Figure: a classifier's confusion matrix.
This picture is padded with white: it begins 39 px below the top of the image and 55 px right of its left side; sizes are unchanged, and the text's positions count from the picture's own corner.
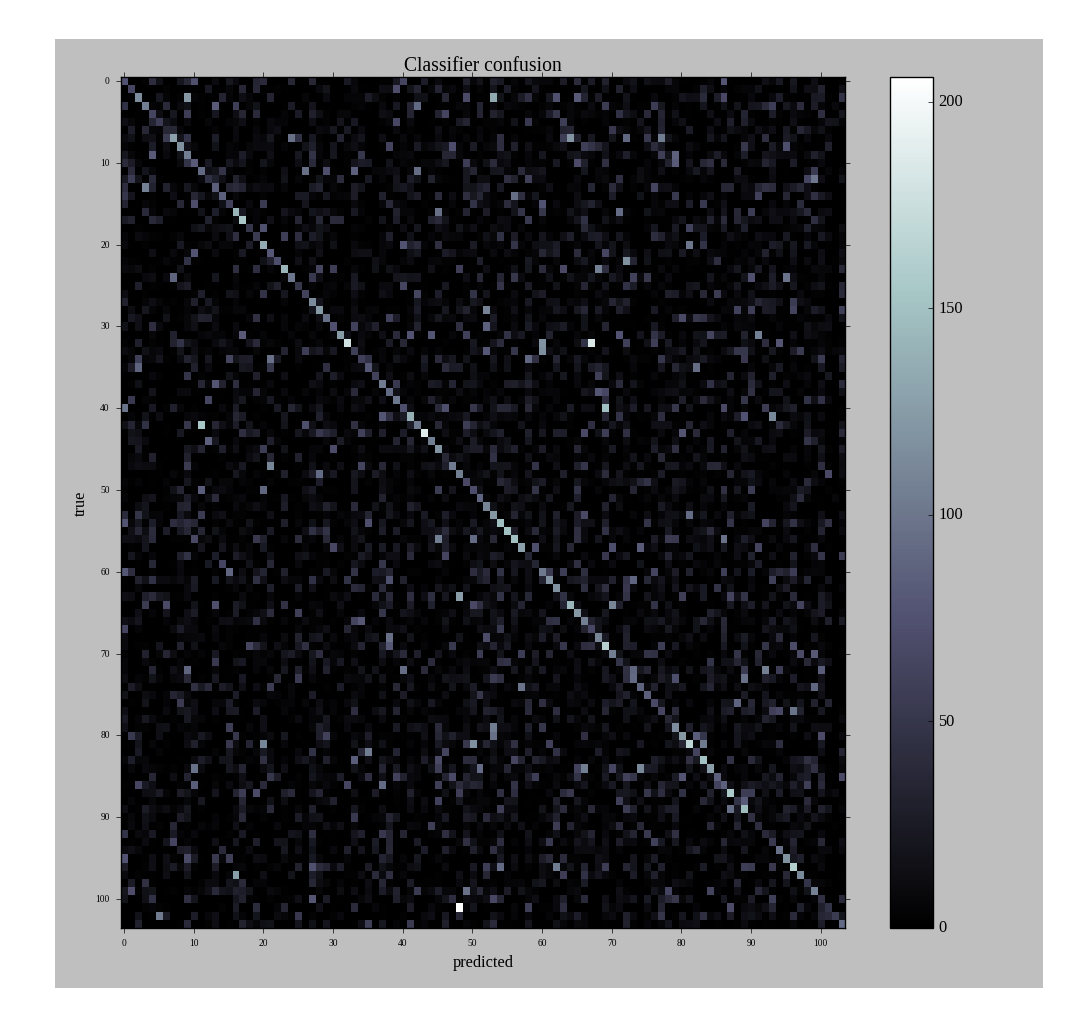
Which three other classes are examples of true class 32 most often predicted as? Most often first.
67, 60, 94
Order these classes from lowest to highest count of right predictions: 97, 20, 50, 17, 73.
50, 73, 97, 20, 17
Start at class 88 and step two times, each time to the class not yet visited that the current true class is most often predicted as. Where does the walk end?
87
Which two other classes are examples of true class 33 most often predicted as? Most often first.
60, 52
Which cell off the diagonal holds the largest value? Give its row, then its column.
101, 48
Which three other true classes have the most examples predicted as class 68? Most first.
23, 38, 36
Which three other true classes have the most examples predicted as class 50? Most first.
81, 56, 64
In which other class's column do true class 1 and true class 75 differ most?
39
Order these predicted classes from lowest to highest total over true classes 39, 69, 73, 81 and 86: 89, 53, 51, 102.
102, 51, 53, 89
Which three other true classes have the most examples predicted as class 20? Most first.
81, 50, 18
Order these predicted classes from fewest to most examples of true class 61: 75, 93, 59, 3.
59, 3, 75, 93
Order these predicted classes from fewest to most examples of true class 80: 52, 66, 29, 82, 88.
52, 88, 66, 29, 82
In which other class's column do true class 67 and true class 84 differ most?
74
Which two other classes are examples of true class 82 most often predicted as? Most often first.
35, 46
